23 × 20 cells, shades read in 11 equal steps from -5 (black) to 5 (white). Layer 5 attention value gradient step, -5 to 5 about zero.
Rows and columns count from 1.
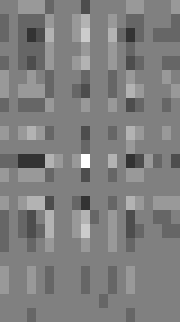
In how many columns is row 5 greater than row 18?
2
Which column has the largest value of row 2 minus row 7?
10
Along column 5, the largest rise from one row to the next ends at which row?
13
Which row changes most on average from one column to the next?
12
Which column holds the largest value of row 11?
15
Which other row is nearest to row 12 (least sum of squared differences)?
3
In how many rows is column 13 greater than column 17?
9
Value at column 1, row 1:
0
